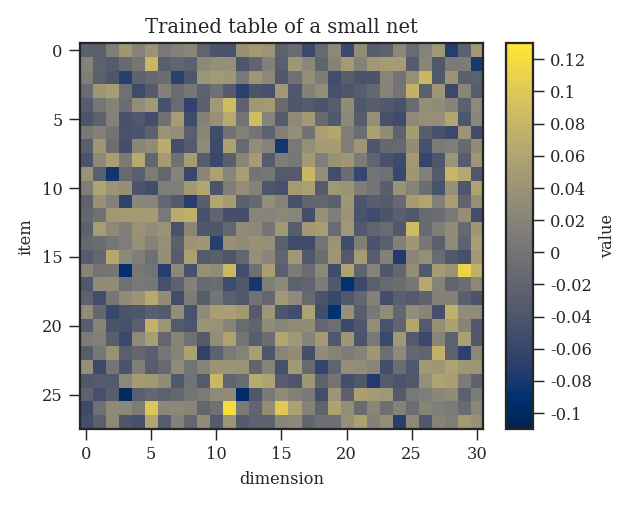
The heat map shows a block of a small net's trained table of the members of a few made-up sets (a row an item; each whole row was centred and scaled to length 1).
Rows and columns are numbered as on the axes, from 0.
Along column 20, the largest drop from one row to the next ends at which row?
17
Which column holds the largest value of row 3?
25
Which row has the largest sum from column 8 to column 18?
26
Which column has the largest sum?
11
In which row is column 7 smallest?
2
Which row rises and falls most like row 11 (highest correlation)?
4
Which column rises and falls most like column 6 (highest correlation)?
19
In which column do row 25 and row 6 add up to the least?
3
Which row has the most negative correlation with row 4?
6
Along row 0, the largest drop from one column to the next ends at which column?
28
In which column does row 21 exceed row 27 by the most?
24
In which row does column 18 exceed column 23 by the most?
21
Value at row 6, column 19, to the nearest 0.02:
0.06
